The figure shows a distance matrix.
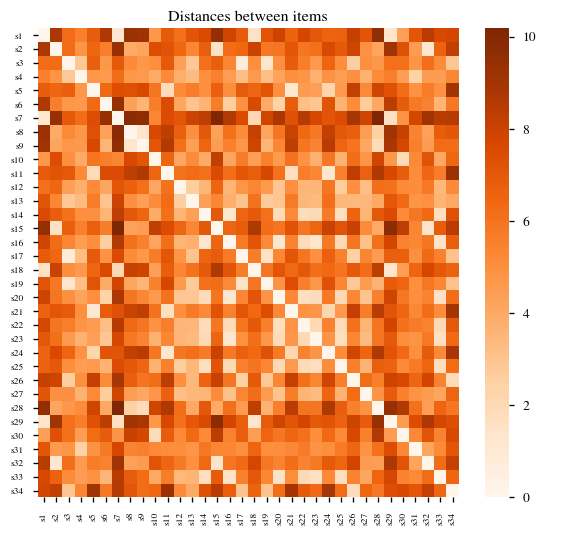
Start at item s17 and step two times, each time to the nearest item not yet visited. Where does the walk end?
s19
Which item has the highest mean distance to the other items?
s7
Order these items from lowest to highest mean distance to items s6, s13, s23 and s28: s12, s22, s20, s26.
s20, s22, s12, s26
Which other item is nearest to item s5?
s21
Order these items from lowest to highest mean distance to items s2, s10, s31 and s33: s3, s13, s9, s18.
s13, s3, s9, s18
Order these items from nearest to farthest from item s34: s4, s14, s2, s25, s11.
s4, s25, s14, s2, s11
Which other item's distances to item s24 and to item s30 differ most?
s11
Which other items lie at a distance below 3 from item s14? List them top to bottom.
s16, s20, s22, s23, s25, s33
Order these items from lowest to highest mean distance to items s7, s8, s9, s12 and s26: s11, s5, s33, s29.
s33, s29, s5, s11
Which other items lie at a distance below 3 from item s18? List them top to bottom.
s1, s7, s29
